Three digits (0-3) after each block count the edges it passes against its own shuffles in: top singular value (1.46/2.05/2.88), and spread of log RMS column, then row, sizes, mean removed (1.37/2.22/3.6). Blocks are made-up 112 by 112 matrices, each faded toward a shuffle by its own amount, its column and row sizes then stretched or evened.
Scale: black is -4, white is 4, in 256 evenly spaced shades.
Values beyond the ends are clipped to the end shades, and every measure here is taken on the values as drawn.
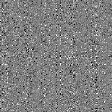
2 2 1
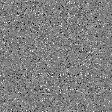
0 1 1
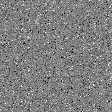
0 1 0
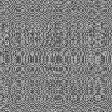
3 0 1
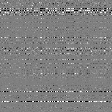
3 1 3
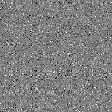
2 0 1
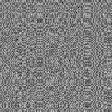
3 1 1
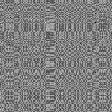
3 1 1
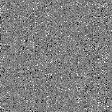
1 2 1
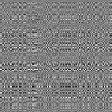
3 2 3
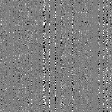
2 3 1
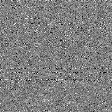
1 1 2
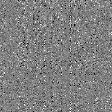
1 2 1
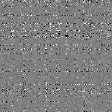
1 2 3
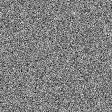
0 0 0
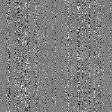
1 3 0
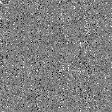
0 2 1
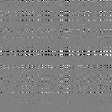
3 2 3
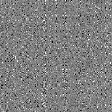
2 2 1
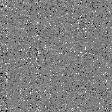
0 2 1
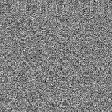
2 0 0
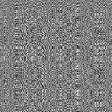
3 3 1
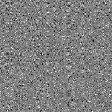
2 1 0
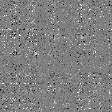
1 2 2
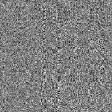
2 2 0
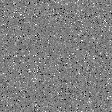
0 1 1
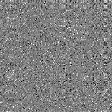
2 1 0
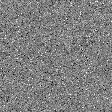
0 0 0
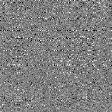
2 1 2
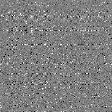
2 1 2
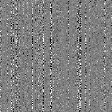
2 3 0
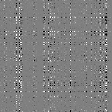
3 3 2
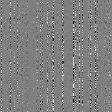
2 3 1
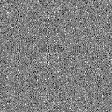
2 1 0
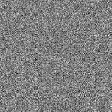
2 1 1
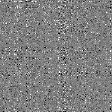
0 2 2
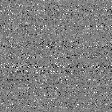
1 1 2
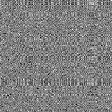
3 0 2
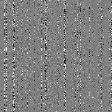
2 3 0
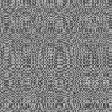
3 0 2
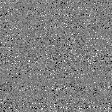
0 1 2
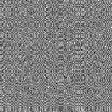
3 2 0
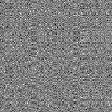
3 1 0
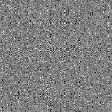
2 2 1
